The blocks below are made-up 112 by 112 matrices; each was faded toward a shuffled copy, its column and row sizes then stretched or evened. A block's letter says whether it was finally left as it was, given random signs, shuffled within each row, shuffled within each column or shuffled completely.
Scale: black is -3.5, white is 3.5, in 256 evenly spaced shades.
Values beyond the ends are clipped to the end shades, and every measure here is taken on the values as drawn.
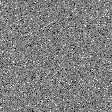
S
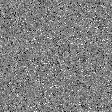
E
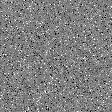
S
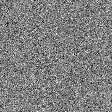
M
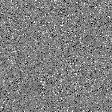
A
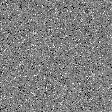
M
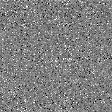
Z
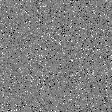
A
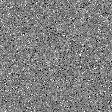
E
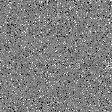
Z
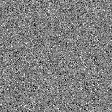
Z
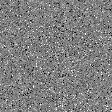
A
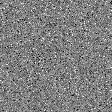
S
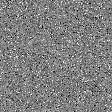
E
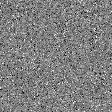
M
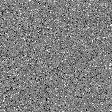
S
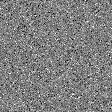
S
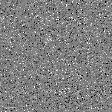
A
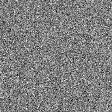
M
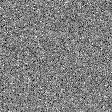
S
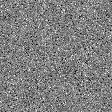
S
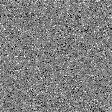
E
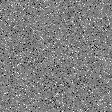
S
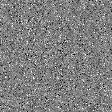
A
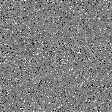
E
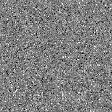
Z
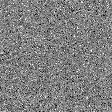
E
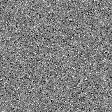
S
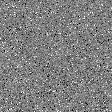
E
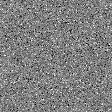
E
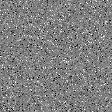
Z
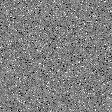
S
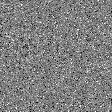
E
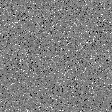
E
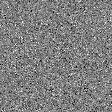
A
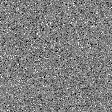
E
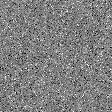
S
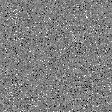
Z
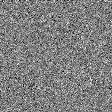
E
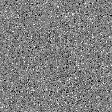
Z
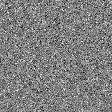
E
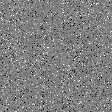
M
